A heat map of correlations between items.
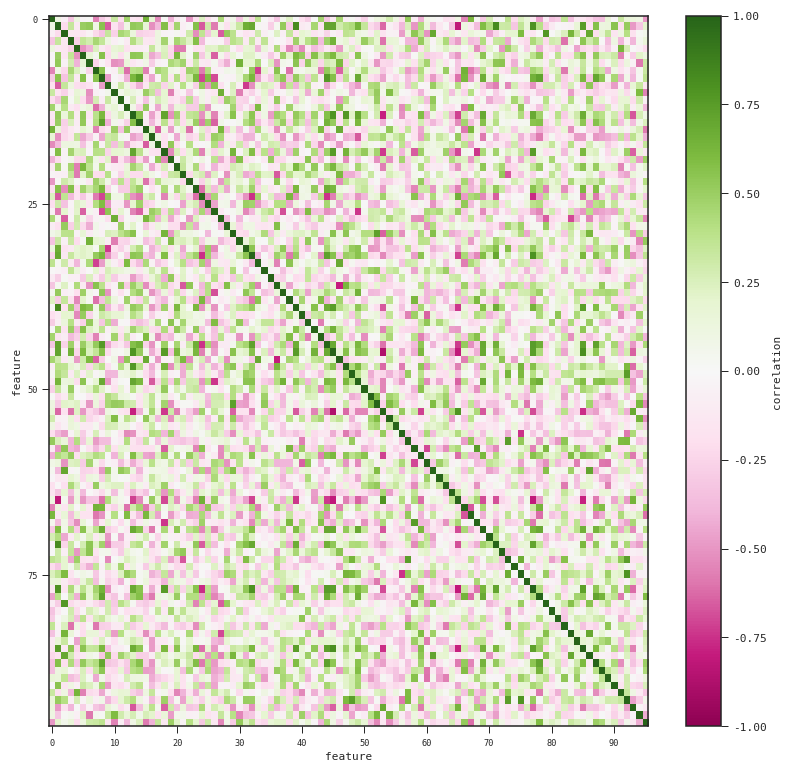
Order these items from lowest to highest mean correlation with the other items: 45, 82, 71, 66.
82, 66, 71, 45
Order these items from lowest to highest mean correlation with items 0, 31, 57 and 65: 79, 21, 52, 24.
21, 52, 79, 24
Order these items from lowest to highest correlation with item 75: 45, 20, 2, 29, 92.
20, 45, 29, 2, 92
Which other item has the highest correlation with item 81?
40
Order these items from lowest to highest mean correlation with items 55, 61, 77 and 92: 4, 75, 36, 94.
94, 4, 36, 75
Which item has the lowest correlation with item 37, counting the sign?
26
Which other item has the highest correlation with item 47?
13
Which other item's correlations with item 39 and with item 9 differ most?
1
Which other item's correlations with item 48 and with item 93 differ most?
92
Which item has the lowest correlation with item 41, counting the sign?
43
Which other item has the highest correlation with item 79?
2
